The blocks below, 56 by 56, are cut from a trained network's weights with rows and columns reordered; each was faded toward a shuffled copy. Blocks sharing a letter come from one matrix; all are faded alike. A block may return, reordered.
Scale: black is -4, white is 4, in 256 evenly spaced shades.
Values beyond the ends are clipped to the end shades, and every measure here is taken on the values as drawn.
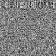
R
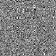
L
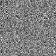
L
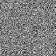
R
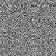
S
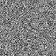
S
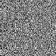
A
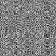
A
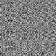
S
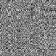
S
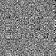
L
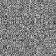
S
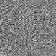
R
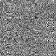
L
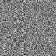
A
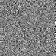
R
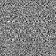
R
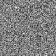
A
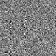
L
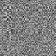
S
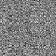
S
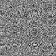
S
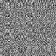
S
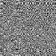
R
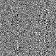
L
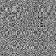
S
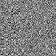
L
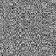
S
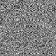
R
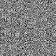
R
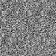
A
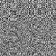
S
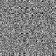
R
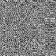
S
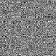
R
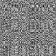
A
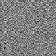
S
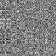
S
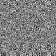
R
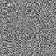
S
